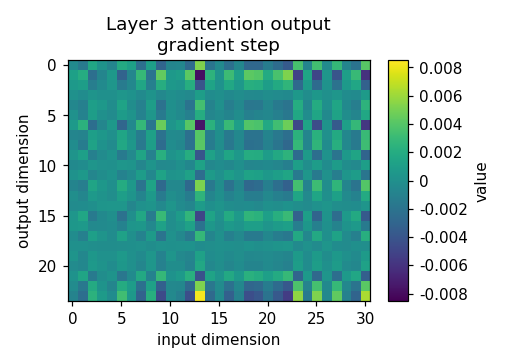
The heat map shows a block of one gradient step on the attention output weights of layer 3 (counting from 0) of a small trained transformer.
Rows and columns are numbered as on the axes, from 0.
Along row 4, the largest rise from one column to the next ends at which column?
13
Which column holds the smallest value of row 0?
22
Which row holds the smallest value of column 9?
23
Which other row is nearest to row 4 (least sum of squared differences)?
17
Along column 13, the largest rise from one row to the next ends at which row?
7
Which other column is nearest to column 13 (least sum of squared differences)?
30
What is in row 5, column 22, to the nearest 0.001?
-0.002
